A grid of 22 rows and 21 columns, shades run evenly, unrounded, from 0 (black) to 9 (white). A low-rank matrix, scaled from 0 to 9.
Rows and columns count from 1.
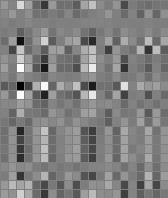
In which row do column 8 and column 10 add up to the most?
10
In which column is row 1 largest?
3
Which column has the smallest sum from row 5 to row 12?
6
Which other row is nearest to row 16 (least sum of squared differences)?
17
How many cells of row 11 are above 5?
7
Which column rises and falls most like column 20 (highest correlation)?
18
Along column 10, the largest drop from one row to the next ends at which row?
11
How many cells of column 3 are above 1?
20
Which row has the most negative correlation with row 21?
14
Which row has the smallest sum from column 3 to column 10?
21
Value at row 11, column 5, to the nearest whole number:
3
